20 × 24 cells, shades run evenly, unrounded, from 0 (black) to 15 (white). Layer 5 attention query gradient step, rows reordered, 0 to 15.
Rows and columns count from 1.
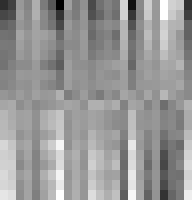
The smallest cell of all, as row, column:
1, 8
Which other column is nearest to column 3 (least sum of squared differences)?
11
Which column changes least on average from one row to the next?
20
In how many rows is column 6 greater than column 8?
9
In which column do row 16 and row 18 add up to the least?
21
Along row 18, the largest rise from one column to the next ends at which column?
17
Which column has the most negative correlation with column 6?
23
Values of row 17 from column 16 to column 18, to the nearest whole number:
6 13 10
